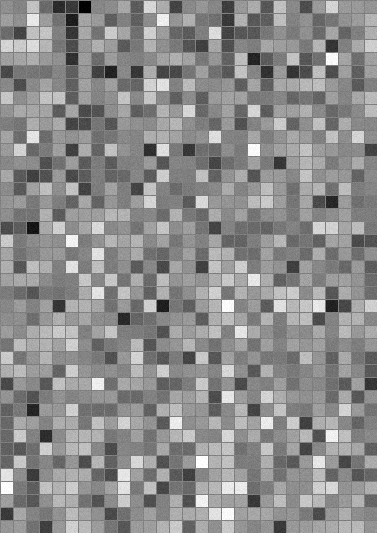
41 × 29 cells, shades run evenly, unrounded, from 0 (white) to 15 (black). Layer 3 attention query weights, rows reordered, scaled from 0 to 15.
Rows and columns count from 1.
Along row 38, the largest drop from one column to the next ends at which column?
4
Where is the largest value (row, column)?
1, 7
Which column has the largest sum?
9
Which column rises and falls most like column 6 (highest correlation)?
18
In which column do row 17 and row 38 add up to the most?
13
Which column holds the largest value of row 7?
2
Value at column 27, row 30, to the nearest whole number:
10
